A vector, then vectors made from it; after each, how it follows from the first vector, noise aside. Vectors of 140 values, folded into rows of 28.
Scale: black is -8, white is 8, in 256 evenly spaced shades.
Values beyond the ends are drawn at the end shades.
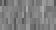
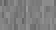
shrunk.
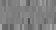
reversed, negated, partly zeroed.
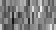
reversed, negated, scaled up.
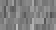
wrapped around.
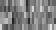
reversed, negated, scaled up.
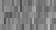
wrapped around.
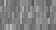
wrapped around, negated.
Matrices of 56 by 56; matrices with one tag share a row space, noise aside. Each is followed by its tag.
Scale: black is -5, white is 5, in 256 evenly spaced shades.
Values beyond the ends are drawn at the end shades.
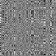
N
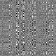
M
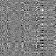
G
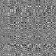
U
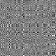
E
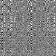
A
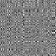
E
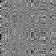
N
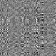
G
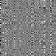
N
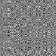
U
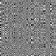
N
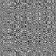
U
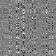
M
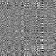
G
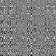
A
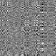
G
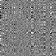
N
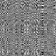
G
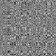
U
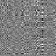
G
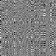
N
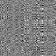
G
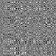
U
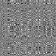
U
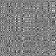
E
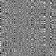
N
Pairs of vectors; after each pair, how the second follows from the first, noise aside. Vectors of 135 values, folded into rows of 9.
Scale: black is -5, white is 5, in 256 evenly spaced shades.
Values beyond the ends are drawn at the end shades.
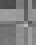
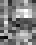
wrapped around, negated, scaled up.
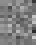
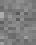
reversed, negated, shrunk.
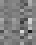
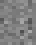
negated, shrunk.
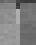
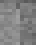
shrunk.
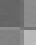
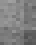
negated, shrunk.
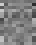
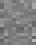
reversed, shrunk.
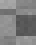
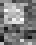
wrapped around, negated, scaled up.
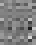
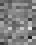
negated.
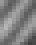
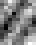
negated, scaled up.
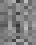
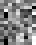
wrapped around, negated, scaled up.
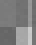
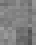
negated, shrunk.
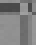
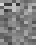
sign-scrambled.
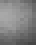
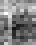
wrapped around, negated, scaled up.
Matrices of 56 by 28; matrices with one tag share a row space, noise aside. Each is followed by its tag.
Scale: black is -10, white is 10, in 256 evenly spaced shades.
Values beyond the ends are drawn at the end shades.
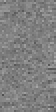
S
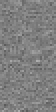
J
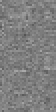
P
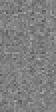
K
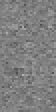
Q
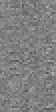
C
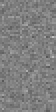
C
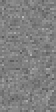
C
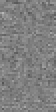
S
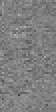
P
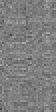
P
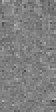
S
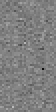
K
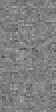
Q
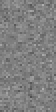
K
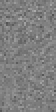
K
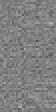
J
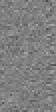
C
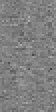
Q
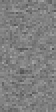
Q
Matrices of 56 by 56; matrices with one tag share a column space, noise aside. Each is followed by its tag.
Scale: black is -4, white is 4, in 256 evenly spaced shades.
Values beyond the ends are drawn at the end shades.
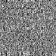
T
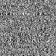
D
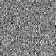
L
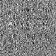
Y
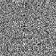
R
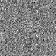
R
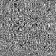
Y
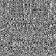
Y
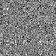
L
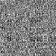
D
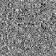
Y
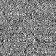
D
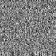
T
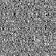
D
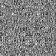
D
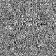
Y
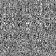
Y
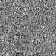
L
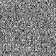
R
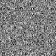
L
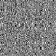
Y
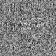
Y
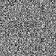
R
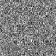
L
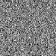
R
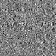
Y
